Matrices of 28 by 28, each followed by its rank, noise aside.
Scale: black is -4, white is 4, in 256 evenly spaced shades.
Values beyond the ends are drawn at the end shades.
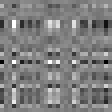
one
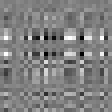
one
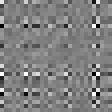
one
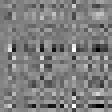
two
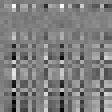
one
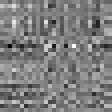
three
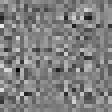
four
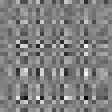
one
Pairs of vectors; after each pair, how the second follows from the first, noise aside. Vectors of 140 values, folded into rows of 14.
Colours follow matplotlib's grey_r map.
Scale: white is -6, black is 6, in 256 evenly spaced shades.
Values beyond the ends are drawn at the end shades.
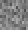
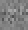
reversed, partly zeroed.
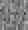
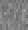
wrapped around, shrunk.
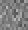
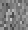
reversed.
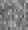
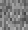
reversed.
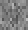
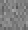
wrapped around, shrunk.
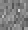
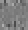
reversed, partly zeroed.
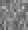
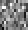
scaled up.
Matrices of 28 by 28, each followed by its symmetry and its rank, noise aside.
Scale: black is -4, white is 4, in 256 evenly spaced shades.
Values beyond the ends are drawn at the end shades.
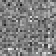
no symmetry, rank six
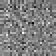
antisymmetric, rank six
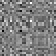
antisymmetric, rank four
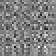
no symmetry, rank three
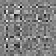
no symmetry, rank three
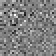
symmetric, rank four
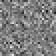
antisymmetric, rank six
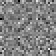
symmetric, rank four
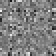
antisymmetric, rank four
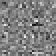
no symmetry, rank four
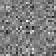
symmetric, rank three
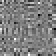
antisymmetric, rank four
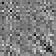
symmetric, rank four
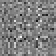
antisymmetric, rank four
